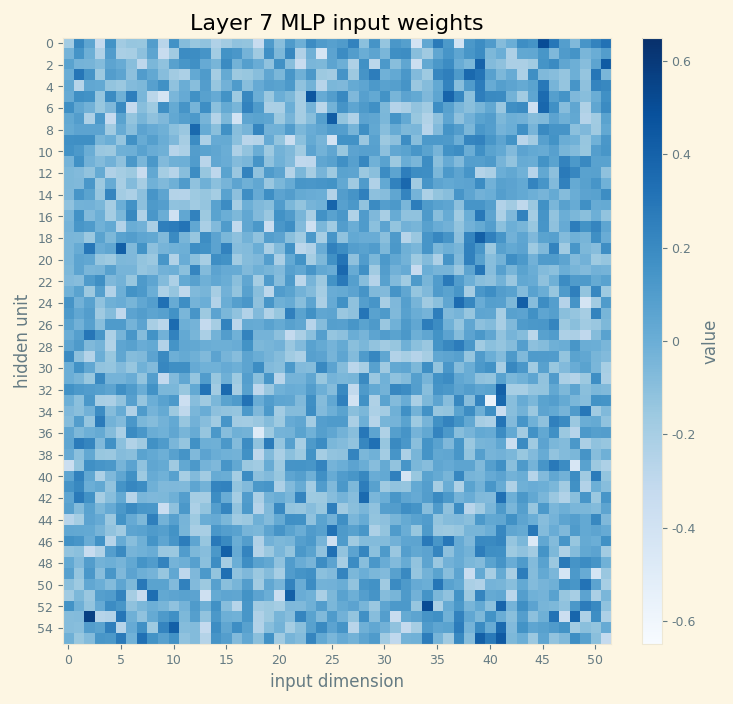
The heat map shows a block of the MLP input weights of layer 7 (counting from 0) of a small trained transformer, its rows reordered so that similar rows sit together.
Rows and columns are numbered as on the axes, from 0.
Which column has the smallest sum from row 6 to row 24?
16
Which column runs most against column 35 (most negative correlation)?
18
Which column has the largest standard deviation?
41
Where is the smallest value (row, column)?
33, 40
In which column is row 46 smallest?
44
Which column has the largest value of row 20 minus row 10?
26
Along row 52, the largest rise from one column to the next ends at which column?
34
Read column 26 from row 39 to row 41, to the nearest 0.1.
0 0.1 0.1
